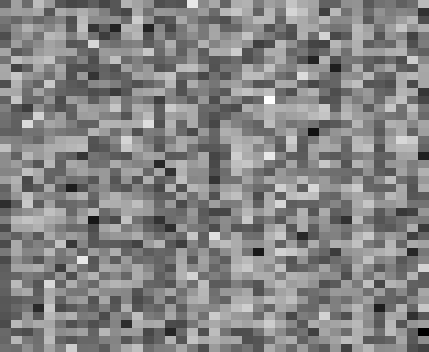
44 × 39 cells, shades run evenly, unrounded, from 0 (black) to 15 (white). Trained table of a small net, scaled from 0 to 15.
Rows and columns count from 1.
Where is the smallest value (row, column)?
42, 39
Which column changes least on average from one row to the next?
33
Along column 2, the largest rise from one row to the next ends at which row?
10
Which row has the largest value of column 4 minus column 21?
15
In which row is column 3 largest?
16
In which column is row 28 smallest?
9
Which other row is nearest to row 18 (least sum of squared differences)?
19
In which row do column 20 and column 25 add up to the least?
22
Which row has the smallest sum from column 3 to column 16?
24
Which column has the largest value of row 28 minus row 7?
23
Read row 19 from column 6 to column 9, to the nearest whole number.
10 11 11 5
